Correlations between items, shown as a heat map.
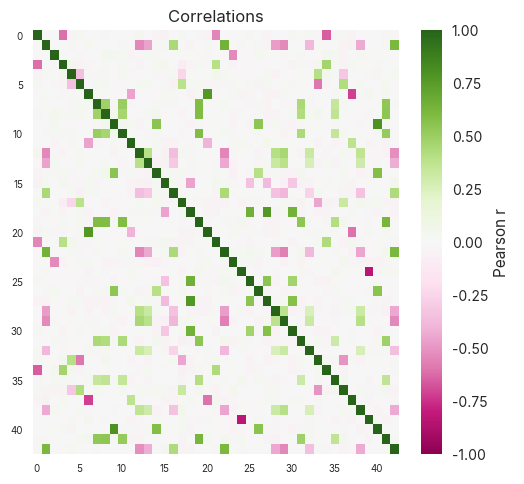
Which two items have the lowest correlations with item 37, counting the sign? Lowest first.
6, 20
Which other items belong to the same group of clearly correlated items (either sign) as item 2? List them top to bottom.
23
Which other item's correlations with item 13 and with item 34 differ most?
0
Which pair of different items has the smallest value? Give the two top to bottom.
24, 39
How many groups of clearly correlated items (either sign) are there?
9
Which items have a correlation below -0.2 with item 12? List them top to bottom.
1, 16, 22, 42
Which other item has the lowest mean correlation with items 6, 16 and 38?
37
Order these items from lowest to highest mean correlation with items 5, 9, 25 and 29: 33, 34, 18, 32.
33, 34, 32, 18
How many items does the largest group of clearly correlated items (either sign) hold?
10
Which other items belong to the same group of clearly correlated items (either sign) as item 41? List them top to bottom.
7, 8, 10, 19, 31, 35
